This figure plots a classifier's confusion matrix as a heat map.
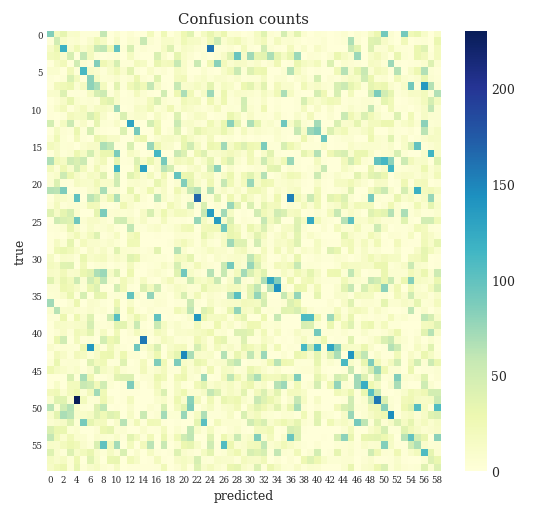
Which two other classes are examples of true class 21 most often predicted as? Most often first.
55, 2
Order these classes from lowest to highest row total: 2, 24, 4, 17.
4, 2, 24, 17
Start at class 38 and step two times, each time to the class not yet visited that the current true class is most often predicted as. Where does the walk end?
36
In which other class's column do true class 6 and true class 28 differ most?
27
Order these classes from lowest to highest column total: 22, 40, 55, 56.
55, 22, 40, 56
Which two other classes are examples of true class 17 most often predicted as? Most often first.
50, 49
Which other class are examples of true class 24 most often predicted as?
8
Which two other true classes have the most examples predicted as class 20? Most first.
43, 32
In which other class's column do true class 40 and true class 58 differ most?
57
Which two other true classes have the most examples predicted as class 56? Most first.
7, 12
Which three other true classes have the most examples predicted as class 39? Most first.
25, 38, 13
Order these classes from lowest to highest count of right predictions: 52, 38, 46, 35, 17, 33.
52, 35, 46, 17, 38, 33
